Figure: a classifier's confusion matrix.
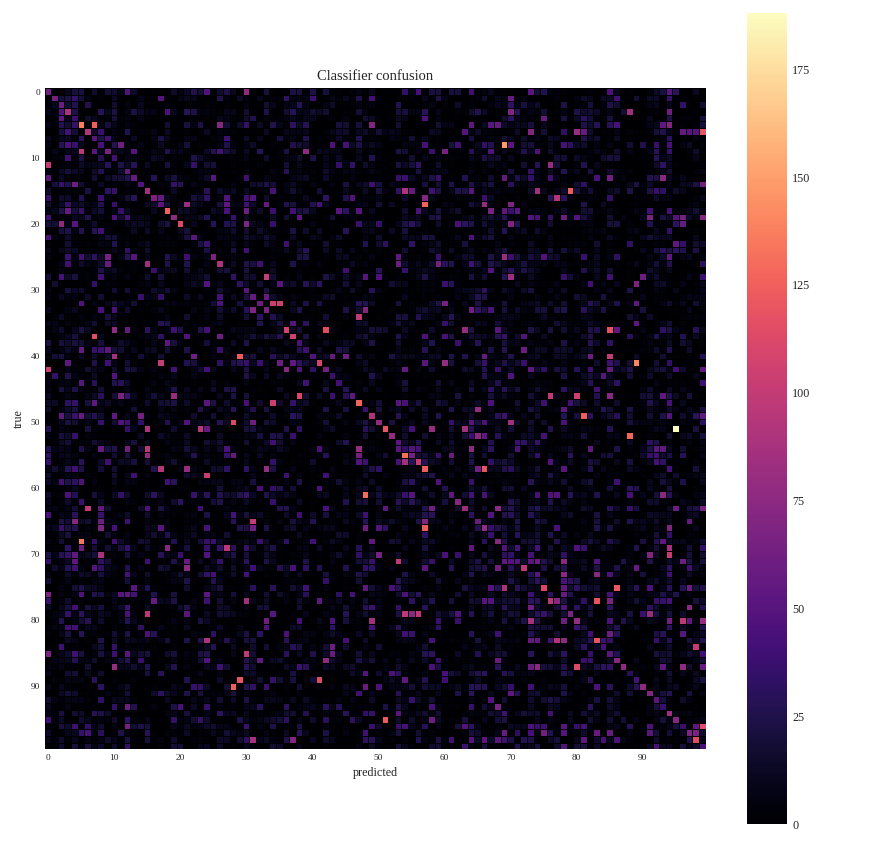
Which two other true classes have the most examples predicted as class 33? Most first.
28, 57
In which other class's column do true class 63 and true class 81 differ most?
6
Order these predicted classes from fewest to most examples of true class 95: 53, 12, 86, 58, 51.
86, 53, 12, 58, 51
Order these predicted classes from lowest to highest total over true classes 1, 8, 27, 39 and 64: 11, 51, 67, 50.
51, 50, 11, 67
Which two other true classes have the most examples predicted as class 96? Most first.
80, 87
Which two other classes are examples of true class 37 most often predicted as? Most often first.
7, 26
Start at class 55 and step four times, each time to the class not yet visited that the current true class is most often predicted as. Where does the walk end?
56
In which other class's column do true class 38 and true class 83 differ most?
77
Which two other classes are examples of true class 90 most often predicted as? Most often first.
28, 48
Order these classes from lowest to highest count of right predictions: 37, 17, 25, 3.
17, 25, 3, 37
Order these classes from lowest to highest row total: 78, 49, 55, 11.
11, 78, 55, 49
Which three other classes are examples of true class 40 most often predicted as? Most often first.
29, 85, 10
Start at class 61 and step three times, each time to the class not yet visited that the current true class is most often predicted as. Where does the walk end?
31
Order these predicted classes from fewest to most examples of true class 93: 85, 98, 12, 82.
98, 85, 82, 12
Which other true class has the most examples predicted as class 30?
85
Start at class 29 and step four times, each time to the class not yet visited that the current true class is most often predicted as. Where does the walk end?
57
